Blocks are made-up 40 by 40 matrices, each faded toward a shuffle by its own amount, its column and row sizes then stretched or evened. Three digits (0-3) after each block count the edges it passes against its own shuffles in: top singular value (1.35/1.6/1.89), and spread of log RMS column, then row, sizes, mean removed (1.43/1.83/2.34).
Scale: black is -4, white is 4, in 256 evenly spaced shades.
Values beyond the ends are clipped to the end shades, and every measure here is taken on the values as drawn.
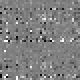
1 2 3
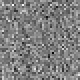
2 1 0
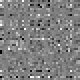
3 2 3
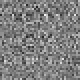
3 0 2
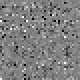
0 1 1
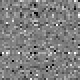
2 1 1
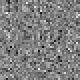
2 1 0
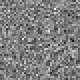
1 0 0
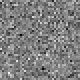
2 0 0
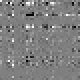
3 2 3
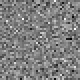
0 0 0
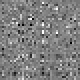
2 2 1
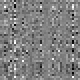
3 3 0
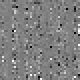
0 3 0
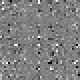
0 2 2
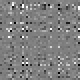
3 3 3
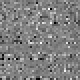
0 1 3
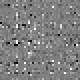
1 2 2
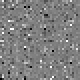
1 2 1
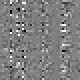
2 3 2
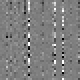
3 3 0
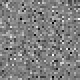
0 2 1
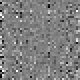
2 3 1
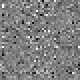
1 1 2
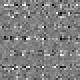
3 1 3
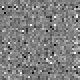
0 1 1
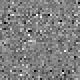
0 0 2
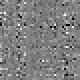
2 2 2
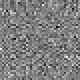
3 0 1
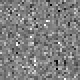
0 1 0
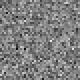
0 0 0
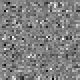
1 1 3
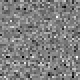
1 0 1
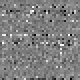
0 0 3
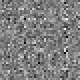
2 2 0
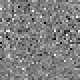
1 0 1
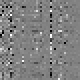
3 3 1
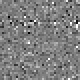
1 1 1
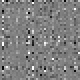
3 3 2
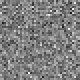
2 0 0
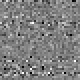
0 0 3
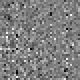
0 2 0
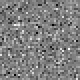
0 0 0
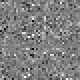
0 1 2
